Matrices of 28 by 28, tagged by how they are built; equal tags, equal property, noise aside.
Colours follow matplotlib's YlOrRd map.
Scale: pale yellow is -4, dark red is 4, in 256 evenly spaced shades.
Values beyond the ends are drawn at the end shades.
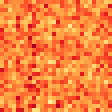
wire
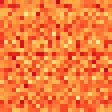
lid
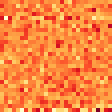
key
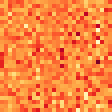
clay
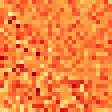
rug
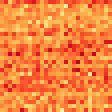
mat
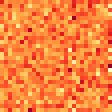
clay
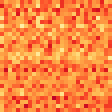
lid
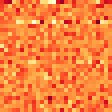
key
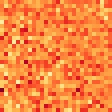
rug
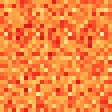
lid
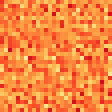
lid
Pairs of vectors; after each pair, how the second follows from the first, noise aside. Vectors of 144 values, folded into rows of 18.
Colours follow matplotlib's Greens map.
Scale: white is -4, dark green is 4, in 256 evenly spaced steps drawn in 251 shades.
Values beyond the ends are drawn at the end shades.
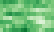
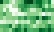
reversed, scaled up.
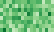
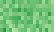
shrunk.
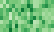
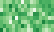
wrapped around, negated.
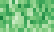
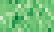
negated, partly zeroed.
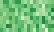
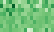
wrapped around, negated, partly zeroed.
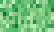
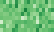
wrapped around, negated, partly zeroed.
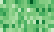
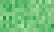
wrapped around, shrunk.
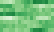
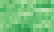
wrapped around, shrunk.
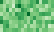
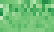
wrapped around, negated, partly zeroed.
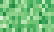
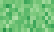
wrapped around, negated, shrunk.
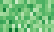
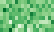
sign-scrambled.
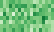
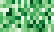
reversed, scaled up.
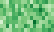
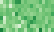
wrapped around, negated, partly zeroed.
